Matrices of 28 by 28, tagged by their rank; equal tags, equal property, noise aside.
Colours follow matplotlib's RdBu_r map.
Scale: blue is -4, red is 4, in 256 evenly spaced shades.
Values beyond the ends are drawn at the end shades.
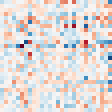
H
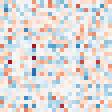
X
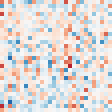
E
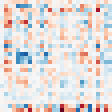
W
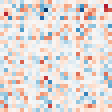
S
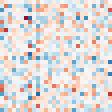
S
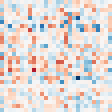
H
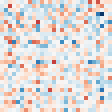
E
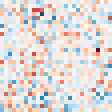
S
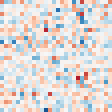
E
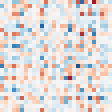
H
